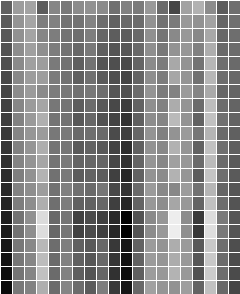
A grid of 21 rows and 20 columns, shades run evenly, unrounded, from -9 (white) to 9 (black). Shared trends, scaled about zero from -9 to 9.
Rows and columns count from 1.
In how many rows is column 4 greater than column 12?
1
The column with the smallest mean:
18
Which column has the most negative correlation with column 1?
14
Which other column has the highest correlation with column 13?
6
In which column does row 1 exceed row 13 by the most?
15
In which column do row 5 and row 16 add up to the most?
11
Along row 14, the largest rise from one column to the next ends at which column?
19
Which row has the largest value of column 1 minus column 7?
21
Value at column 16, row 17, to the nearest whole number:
-1
